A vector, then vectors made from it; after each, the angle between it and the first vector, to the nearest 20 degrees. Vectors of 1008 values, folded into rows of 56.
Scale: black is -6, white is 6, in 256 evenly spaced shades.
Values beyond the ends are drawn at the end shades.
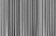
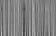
120 degrees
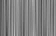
140 degrees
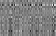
80 degrees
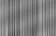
20 degrees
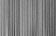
40 degrees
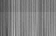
140 degrees
